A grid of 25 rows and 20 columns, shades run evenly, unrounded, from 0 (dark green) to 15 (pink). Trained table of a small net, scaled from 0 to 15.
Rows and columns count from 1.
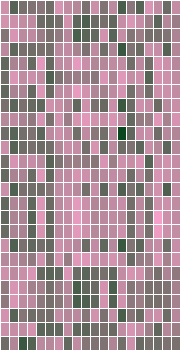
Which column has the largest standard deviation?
14
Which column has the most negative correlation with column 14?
17
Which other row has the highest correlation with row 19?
9
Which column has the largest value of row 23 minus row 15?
1
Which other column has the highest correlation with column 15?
4
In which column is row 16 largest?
18
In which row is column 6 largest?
8
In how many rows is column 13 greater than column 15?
16
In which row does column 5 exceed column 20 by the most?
25
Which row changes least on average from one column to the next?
24
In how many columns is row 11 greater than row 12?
8
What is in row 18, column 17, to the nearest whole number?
11
